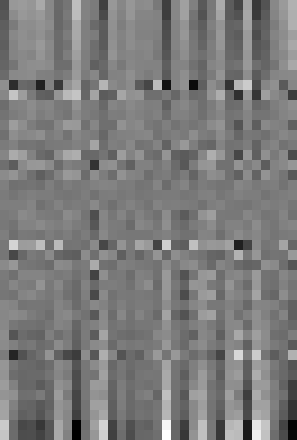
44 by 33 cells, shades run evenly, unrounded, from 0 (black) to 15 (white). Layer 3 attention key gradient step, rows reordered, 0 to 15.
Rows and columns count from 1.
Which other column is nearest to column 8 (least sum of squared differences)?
14
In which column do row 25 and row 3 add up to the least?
27
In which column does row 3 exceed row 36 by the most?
9
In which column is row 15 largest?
11
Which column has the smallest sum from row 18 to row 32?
21
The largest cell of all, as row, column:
44, 19
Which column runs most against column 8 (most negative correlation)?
10
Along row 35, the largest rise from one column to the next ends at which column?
29
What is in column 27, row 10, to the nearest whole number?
3
